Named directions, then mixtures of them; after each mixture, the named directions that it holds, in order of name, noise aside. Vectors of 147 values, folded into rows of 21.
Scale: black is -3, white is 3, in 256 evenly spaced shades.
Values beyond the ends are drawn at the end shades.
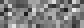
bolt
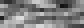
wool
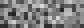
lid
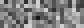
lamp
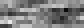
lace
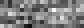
lace, lamp.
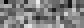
lamp, wool.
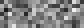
bolt.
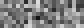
lamp.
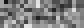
lamp, wool.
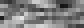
wool.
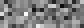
bolt, wool.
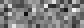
bolt.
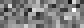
bolt, lamp.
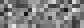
bolt.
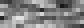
wool.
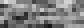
lid, wool.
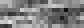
lace.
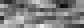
wool.
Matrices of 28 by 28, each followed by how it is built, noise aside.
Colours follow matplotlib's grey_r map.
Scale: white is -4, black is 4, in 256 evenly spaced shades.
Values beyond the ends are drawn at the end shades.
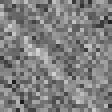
Toeplitz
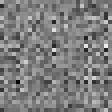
low rank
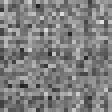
blocks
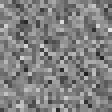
Toeplitz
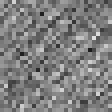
Hankel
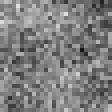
smooth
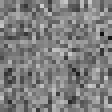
blocks
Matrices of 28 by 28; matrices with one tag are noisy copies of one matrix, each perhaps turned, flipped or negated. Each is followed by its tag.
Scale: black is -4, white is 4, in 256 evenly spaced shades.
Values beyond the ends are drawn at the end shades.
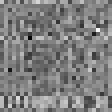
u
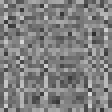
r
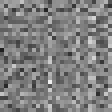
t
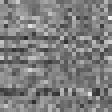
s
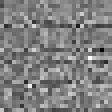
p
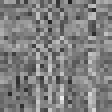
s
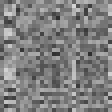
u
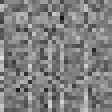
p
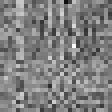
s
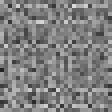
r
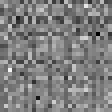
t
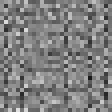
r
